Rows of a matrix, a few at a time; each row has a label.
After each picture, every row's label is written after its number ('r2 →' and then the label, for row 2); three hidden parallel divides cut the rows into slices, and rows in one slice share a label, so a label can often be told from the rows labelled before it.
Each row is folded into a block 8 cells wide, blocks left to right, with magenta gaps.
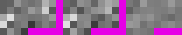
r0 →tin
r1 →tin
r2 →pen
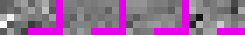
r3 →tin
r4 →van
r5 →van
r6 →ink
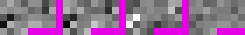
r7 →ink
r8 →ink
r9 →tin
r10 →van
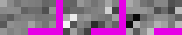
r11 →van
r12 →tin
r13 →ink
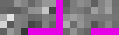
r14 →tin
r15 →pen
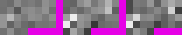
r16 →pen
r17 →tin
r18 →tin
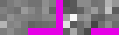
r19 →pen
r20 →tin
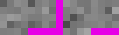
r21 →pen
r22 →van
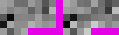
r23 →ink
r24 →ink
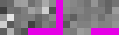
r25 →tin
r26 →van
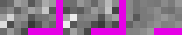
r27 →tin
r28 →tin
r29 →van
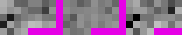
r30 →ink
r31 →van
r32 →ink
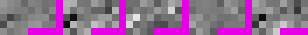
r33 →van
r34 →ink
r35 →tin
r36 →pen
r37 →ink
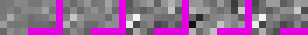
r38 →pen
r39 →pen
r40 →tin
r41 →ink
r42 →tin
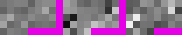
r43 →pen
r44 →ink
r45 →tin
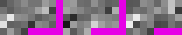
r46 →tin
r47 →ink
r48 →tin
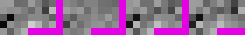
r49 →ink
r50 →van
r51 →ink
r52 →ink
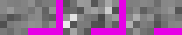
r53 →van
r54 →tin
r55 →pen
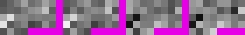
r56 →tin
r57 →tin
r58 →ink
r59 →ink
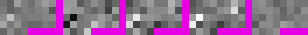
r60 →pen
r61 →ink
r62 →tin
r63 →tin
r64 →van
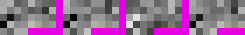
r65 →ink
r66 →ink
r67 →tin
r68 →ink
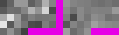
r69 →tin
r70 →van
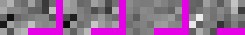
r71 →ink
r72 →ink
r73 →van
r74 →tin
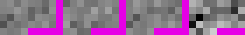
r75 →van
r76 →pen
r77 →van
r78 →ink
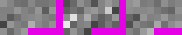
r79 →van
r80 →tin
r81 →van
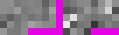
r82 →van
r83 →tin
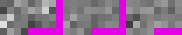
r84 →tin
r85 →pen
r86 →van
